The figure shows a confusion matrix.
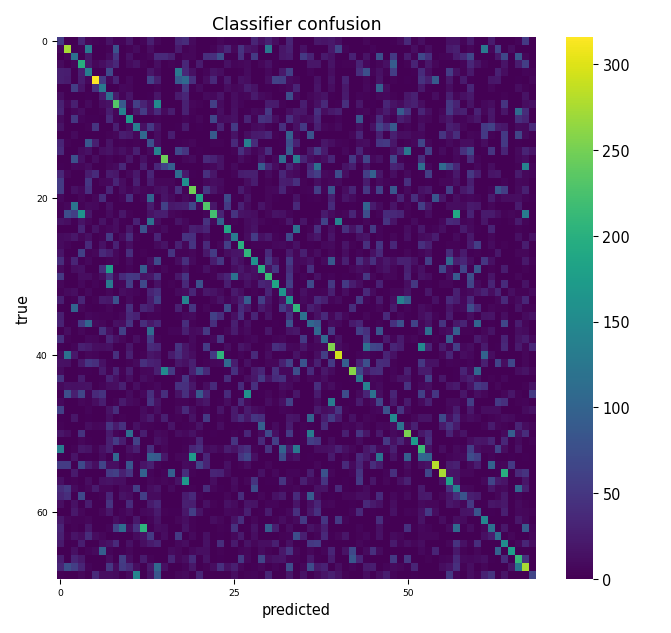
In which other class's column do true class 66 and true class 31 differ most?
7
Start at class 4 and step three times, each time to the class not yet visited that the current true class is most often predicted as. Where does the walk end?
27
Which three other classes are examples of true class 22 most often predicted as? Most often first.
57, 3, 67
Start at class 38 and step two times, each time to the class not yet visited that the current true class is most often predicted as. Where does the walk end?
18
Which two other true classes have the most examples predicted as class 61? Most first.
1, 40
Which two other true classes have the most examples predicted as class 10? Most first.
50, 54
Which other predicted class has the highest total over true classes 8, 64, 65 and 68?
14
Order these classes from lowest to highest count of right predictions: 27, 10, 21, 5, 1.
10, 27, 21, 1, 5
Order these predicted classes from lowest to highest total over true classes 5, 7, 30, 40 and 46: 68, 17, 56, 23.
68, 56, 17, 23
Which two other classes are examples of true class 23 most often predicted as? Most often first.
40, 13
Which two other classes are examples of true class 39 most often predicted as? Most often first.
52, 44
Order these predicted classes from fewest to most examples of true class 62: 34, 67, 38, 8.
34, 38, 8, 67
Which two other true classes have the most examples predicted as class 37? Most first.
16, 36
